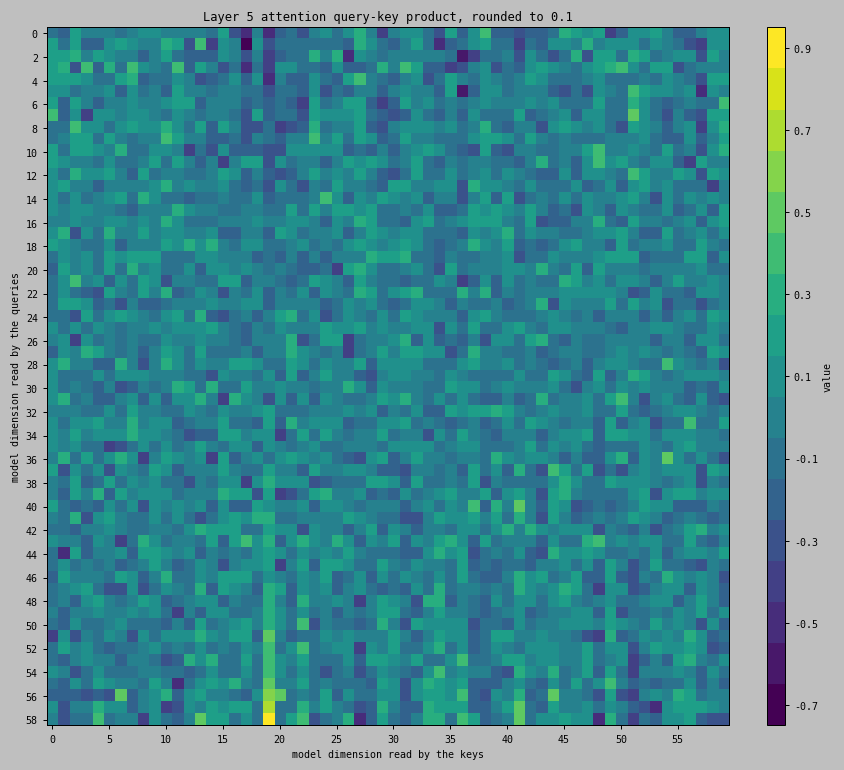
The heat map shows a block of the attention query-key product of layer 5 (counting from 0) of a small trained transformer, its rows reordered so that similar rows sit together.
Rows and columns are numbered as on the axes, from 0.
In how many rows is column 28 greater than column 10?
22
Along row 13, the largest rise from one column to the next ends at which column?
37
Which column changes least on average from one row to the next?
9
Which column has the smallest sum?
57
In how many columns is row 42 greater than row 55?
26
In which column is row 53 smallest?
51
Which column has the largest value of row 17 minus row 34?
20
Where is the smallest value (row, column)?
1, 17
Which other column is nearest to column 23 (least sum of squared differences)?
59
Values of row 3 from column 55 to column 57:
-0.3 -0.1 0
